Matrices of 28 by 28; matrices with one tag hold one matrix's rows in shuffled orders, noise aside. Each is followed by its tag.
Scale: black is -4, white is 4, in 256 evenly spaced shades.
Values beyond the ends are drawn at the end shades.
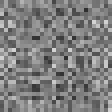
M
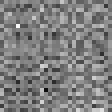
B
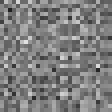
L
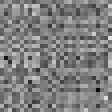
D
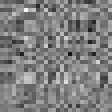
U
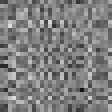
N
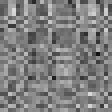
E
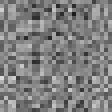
M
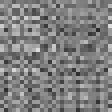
D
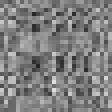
M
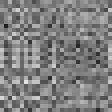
D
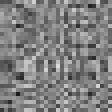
U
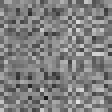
B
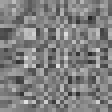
U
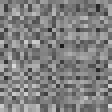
D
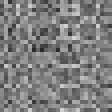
L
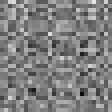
E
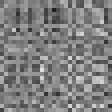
B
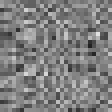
U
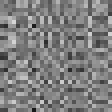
N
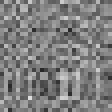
L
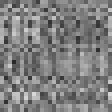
D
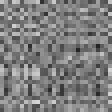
D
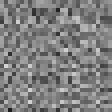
L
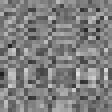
E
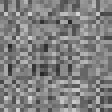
L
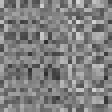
B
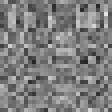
E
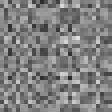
L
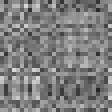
D
